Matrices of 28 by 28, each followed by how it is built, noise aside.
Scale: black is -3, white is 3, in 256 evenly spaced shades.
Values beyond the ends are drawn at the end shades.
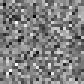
noise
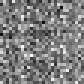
repeating rows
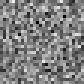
noise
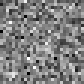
noise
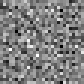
repeating rows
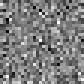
low rank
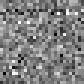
uneven rows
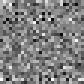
uneven rows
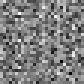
repeating rows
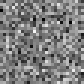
repeating rows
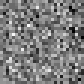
repeating rows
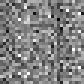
repeating rows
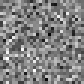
noise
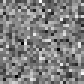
noise
